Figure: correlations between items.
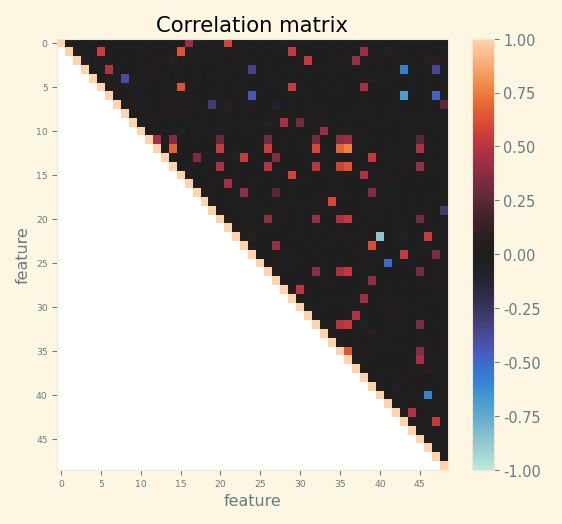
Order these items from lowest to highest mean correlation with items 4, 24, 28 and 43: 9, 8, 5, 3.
3, 8, 5, 9
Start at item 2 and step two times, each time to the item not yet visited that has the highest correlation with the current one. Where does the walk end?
37
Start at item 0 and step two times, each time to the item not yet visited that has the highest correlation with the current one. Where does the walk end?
16
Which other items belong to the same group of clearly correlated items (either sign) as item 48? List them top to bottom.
7, 19
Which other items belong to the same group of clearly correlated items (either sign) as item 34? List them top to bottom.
18
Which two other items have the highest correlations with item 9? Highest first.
28, 30
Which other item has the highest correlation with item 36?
12
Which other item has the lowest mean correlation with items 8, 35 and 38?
4
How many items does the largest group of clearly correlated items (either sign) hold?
9
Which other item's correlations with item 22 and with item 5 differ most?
40
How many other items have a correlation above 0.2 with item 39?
4
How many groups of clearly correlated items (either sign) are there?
14
